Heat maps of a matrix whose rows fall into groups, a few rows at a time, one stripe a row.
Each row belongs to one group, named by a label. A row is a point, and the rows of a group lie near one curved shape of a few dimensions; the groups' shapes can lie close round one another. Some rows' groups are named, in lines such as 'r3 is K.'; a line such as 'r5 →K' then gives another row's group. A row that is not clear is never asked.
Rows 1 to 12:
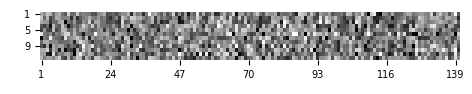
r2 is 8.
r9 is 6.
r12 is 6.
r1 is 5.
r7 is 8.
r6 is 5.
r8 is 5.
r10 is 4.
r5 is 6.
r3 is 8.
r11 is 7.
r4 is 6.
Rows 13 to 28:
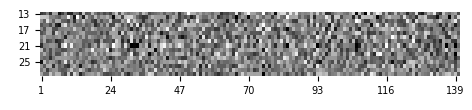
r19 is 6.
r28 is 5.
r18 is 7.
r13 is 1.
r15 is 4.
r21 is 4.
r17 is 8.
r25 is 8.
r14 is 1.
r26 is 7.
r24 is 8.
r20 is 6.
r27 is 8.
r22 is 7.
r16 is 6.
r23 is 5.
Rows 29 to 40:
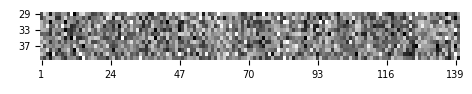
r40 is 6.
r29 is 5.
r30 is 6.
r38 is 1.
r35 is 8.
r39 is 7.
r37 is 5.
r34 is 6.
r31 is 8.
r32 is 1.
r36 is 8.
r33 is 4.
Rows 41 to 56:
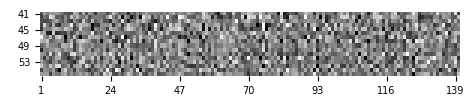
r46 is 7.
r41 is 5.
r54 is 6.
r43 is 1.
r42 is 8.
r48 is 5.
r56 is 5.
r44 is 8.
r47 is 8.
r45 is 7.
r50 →7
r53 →7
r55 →6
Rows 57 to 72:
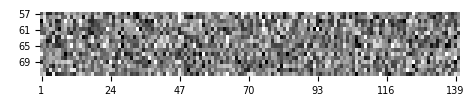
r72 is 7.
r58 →6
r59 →8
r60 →8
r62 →7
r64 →7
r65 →8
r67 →8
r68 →5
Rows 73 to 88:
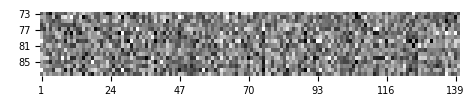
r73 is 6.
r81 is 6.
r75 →8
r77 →6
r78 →8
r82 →8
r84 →1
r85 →7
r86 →1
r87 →8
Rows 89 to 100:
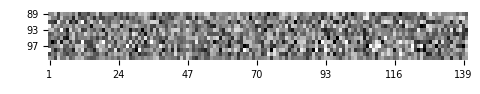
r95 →6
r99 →8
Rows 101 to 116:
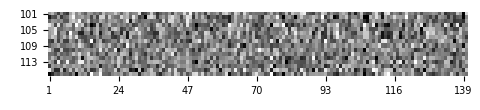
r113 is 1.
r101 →5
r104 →1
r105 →5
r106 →1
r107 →1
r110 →7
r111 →8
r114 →7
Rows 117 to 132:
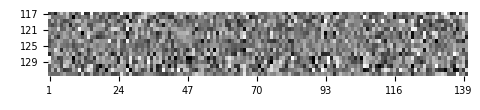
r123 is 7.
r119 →6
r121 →1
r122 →7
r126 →7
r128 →8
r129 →8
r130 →7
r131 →8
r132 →1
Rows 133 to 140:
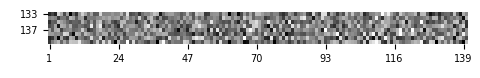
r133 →1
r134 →5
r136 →6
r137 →7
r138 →6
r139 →6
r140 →7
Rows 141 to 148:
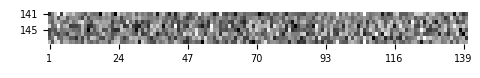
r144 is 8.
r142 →1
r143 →7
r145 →5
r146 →5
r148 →6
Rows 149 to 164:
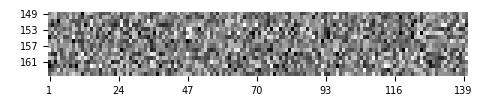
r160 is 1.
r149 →5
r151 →6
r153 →6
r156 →4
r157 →1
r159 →1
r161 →5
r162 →1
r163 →7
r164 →7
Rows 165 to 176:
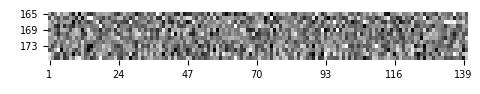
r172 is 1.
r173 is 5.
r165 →5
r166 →5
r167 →8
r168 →7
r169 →7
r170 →8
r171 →5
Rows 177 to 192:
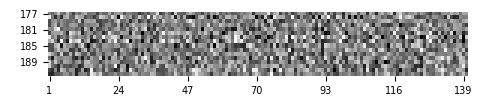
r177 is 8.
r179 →8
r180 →8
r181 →6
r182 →4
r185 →7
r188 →6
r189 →5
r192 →1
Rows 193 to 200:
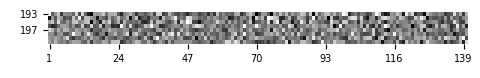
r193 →5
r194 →8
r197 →1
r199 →5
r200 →5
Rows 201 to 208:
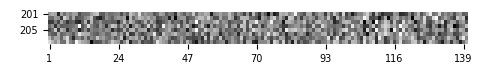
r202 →7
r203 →1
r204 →8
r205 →1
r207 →6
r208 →1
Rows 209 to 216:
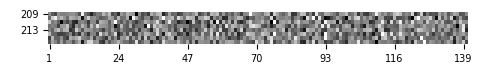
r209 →5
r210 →4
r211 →7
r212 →6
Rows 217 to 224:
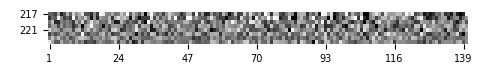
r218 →8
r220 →5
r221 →5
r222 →5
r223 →1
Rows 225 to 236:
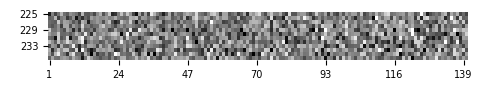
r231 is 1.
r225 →5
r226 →1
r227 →5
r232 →1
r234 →5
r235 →6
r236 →7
